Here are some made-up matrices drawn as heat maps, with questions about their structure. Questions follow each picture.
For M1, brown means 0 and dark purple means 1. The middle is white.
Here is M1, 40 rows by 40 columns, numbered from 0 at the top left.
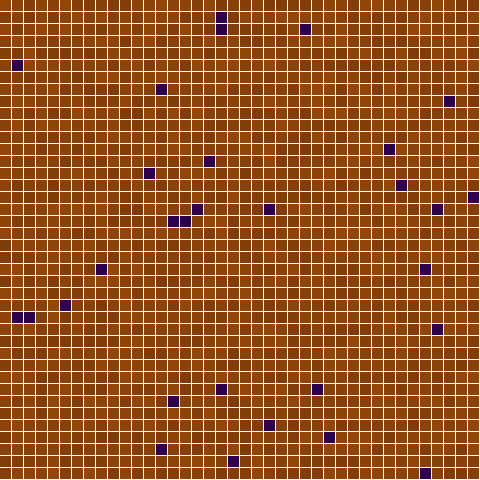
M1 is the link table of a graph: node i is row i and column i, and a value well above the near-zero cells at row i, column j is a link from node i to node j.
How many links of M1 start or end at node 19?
1
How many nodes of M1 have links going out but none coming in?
2
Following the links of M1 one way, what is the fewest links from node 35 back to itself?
2
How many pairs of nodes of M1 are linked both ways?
2
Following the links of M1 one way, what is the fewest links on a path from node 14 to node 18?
3
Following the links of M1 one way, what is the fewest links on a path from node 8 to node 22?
4
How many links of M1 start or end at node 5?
2
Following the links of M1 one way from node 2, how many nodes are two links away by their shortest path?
3
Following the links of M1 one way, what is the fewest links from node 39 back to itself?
8
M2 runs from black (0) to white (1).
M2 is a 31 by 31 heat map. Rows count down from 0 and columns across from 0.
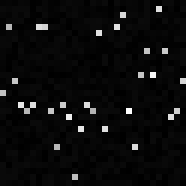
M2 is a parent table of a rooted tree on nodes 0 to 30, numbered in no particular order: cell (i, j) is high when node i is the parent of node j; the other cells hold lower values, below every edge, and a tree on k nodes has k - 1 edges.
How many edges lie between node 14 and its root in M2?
3
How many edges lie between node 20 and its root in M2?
4
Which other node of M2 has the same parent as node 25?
23
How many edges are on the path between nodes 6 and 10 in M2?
5
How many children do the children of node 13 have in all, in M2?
1
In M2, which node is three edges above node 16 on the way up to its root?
21
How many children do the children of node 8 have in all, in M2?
2
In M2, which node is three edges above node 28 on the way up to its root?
18
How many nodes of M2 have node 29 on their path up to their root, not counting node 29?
3
